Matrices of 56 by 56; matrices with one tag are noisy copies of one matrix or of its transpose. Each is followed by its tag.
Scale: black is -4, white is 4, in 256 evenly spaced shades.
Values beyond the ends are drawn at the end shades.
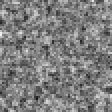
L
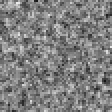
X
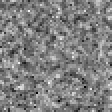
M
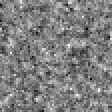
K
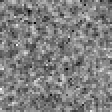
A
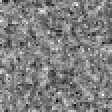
K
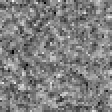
M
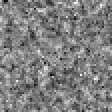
K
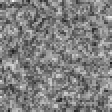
M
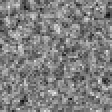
X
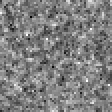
A
